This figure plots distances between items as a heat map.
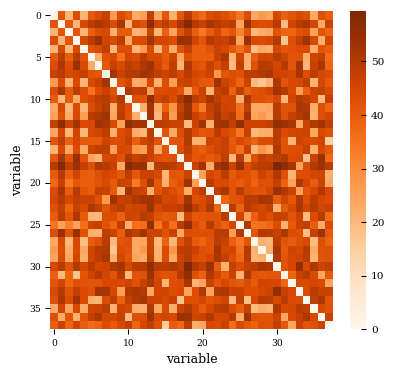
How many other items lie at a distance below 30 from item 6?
5
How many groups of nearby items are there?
7
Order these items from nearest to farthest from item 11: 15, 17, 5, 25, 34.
25, 15, 5, 17, 34
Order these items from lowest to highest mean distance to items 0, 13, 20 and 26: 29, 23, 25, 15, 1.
15, 29, 25, 23, 1
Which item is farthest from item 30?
18
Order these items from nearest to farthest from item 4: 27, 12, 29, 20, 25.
27, 29, 12, 25, 20
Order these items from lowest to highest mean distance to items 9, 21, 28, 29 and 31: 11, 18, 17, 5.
11, 18, 5, 17
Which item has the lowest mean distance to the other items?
2
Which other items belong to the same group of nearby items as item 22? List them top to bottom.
7
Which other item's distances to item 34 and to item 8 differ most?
28
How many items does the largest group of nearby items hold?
12
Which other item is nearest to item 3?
31
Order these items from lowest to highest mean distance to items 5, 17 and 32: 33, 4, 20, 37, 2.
37, 20, 2, 4, 33
